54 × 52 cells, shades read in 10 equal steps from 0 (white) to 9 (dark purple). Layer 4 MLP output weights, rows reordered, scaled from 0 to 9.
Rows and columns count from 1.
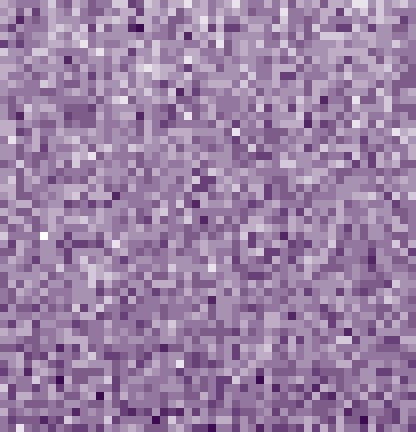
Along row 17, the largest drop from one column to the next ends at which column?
30
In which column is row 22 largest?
25
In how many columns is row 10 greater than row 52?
10
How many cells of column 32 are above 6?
5
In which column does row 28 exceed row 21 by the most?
36
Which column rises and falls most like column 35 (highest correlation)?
40
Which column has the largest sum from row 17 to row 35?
34
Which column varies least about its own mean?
29
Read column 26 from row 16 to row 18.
5 4 5
